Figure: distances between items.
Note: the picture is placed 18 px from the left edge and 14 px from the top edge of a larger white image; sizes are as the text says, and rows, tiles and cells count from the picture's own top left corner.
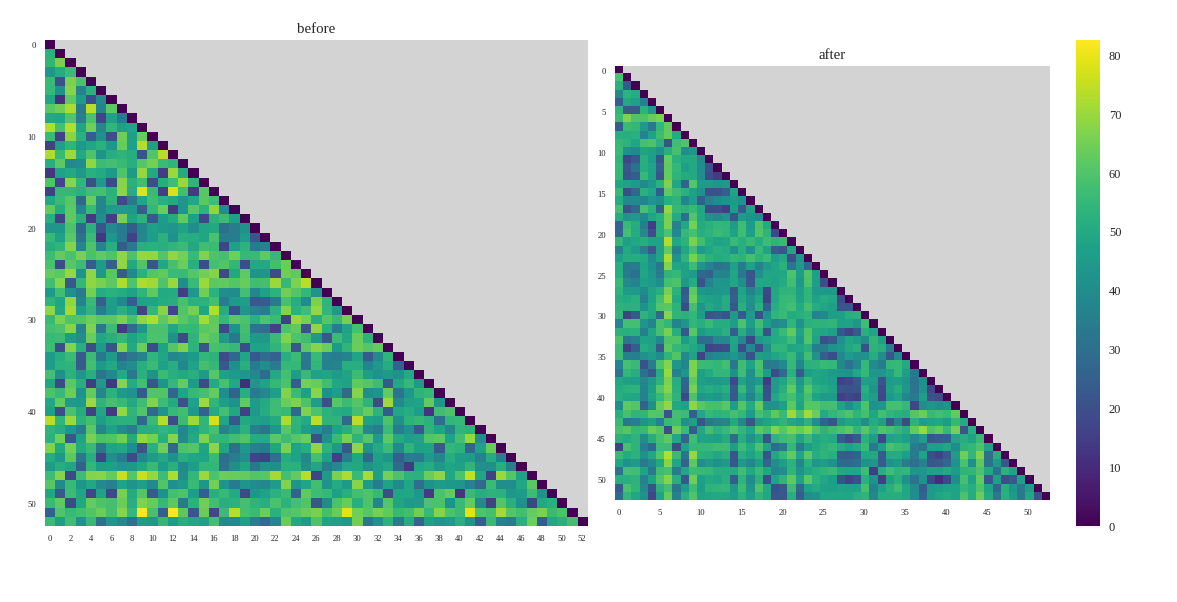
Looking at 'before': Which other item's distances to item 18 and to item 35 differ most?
12
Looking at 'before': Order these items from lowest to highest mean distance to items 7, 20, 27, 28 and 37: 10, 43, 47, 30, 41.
10, 41, 43, 30, 47
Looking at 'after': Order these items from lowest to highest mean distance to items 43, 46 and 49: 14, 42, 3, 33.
3, 33, 14, 42
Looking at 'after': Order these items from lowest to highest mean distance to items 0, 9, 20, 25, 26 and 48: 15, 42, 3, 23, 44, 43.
43, 3, 15, 42, 44, 23
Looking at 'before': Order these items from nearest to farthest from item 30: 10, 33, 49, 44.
49, 33, 44, 10
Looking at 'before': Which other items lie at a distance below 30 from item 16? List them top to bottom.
0, 11, 14, 51
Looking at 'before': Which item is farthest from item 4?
7
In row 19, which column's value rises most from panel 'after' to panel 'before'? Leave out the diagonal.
51
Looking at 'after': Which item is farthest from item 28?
6
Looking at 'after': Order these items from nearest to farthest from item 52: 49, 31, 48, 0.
0, 49, 31, 48
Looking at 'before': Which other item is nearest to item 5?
21
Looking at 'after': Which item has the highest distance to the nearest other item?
24
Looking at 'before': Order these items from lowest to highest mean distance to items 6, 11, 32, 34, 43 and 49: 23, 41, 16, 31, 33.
33, 16, 31, 41, 23
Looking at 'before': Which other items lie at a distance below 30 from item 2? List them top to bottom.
26, 43, 47, 50
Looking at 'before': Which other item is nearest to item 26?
47
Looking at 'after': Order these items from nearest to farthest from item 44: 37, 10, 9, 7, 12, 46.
9, 10, 12, 46, 7, 37
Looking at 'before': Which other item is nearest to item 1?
6
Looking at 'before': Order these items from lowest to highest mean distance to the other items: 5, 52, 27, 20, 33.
20, 5, 52, 27, 33
